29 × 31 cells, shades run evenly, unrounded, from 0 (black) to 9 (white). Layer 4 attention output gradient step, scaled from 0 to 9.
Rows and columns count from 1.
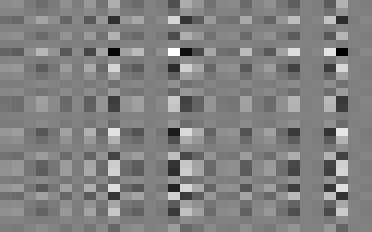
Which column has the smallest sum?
15
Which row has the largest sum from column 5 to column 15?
7
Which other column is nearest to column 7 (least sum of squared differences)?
31
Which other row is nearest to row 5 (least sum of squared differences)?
18
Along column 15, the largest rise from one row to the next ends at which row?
25
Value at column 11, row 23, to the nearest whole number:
5
